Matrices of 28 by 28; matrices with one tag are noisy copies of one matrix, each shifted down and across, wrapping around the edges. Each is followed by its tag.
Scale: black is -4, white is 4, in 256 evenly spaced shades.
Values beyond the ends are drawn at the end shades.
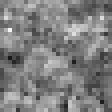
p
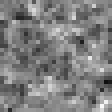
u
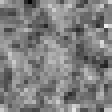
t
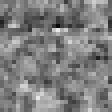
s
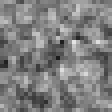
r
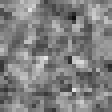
t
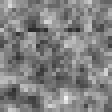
u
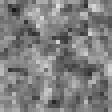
t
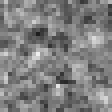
u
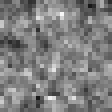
r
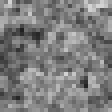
p
